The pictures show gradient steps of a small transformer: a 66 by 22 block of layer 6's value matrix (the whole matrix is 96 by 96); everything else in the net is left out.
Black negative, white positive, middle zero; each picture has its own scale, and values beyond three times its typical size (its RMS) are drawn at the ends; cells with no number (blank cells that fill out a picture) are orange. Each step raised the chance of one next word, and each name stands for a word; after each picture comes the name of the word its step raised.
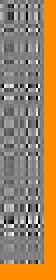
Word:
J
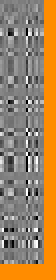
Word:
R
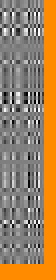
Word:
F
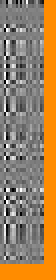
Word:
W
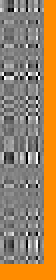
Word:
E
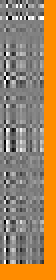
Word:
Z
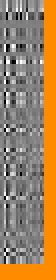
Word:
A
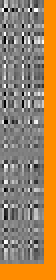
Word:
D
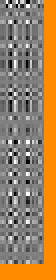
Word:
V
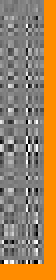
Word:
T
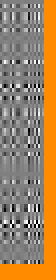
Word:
J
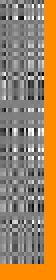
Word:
Z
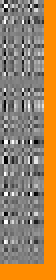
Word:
V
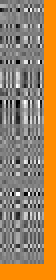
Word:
D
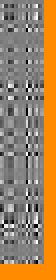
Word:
J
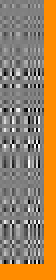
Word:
T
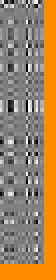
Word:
V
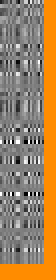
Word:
V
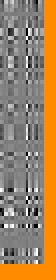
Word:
W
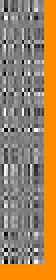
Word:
A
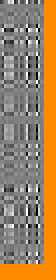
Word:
W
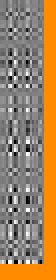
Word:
T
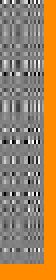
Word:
V
